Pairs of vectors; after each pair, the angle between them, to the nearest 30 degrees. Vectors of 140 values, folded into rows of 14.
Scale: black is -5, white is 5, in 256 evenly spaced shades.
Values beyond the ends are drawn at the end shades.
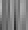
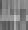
120 degrees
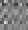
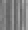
90 degrees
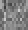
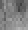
120 degrees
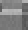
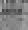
150 degrees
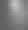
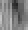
150 degrees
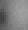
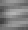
60 degrees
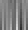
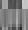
60 degrees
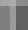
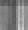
150 degrees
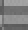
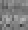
60 degrees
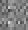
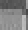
90 degrees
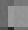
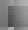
120 degrees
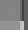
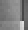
30 degrees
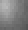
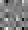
90 degrees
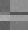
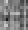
120 degrees
